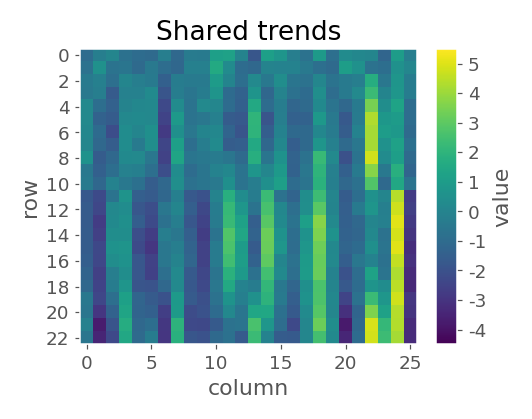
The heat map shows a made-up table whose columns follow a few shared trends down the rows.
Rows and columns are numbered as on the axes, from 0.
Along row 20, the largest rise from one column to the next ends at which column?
22
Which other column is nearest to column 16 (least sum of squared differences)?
8
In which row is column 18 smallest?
1
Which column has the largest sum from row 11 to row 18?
24
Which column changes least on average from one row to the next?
19
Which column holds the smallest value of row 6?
6
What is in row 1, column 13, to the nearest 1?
-1
